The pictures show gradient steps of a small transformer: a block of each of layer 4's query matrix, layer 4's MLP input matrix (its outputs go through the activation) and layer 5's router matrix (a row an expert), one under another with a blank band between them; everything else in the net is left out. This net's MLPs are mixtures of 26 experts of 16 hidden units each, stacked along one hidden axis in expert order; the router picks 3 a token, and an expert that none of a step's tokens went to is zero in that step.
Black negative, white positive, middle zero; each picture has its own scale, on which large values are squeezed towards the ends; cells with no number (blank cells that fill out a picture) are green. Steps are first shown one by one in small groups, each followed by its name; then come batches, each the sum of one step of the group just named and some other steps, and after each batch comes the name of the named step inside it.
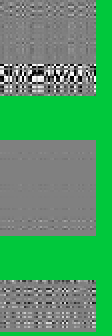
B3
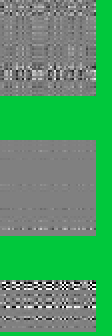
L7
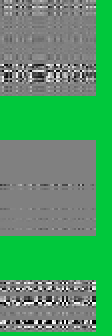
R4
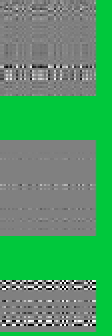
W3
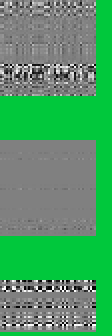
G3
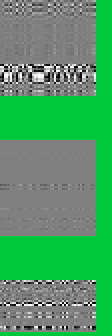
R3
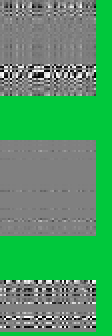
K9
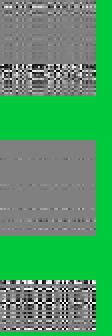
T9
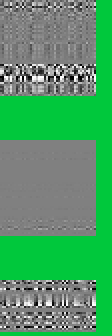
B3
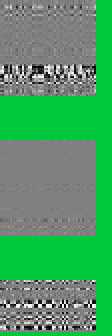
R3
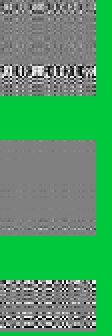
K9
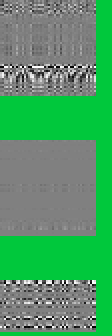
K9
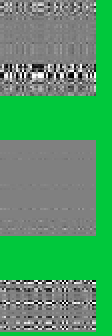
T9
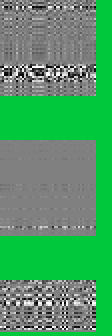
T9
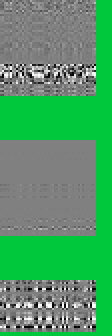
R3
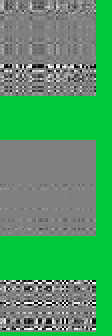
R4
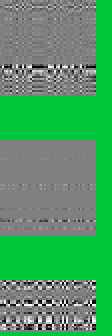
W3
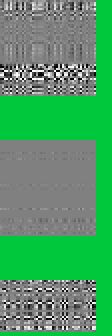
T9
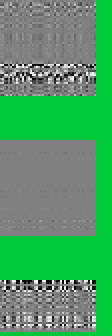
G3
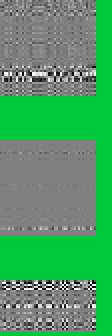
L7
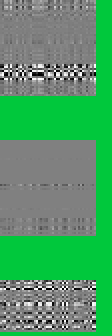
R4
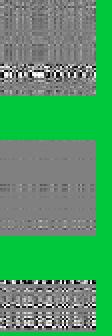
R3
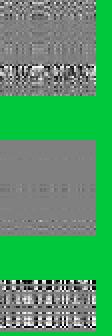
G3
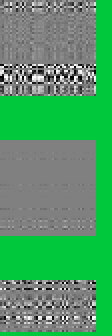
B3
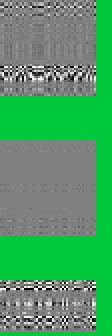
K9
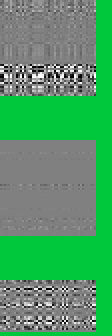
B3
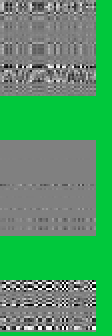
R4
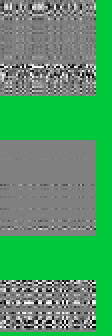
R4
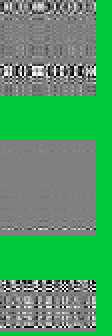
L7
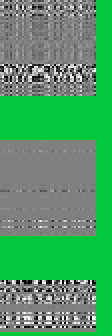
K9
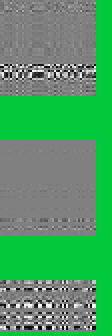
K9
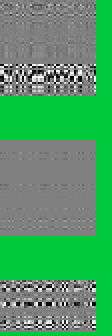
B3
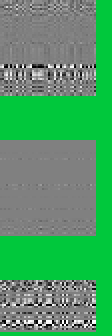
W3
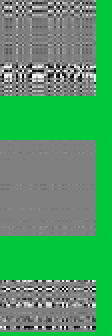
R3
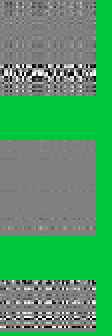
K9
